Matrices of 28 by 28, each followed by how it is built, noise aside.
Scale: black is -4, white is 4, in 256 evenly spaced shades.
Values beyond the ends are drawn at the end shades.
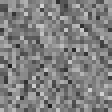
Toeplitz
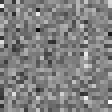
uneven columns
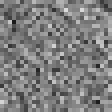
Toeplitz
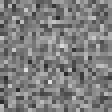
noise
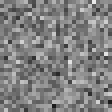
noise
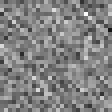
Toeplitz
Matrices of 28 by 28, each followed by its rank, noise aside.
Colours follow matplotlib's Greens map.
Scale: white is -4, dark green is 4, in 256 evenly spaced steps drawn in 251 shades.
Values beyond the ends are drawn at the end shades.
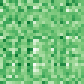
three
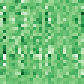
three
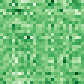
four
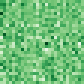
six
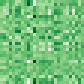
two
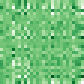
two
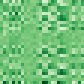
two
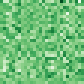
four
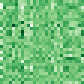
four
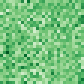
eight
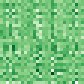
four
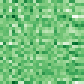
three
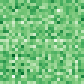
six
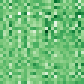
three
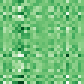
two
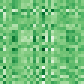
two
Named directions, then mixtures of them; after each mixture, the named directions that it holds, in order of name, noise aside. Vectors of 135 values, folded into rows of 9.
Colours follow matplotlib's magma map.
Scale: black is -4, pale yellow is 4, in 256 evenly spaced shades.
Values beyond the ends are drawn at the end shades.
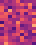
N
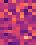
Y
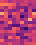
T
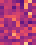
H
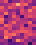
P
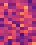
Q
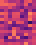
H, T.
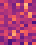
H, P, Q.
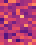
P, Y.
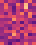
H, Q, Y.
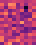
H, Q, T.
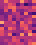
H, N, Y.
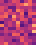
H, N, Y.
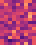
H, Q, T.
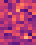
Y.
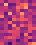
Q, Y.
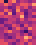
P, Y.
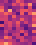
N.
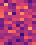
Q, Y.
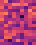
P, T.
